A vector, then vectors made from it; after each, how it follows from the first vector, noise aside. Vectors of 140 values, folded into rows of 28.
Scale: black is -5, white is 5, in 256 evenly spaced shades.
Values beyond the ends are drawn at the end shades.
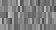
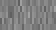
negated, shrunk.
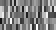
reversed, scaled up.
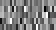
reversed, scaled up.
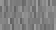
wrapped around, shrunk.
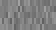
shrunk.
